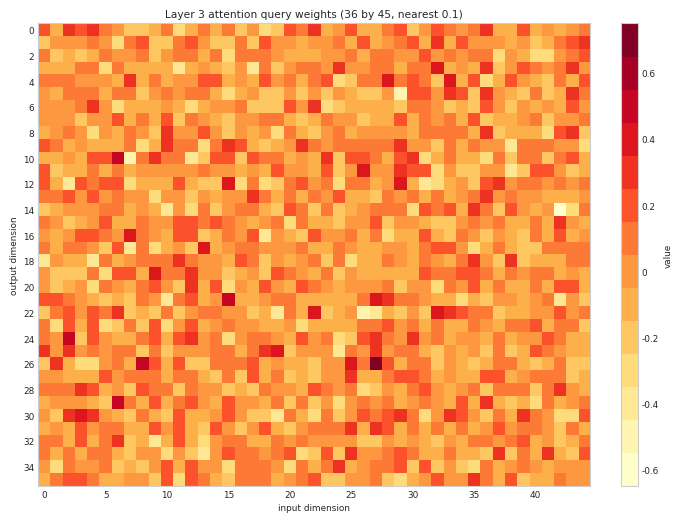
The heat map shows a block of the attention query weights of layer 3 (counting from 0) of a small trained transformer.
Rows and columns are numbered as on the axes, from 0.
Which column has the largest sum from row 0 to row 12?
43
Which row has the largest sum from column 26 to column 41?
30
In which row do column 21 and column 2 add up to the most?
24
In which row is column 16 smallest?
12
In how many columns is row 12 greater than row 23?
21
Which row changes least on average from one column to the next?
2
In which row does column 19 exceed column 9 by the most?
32
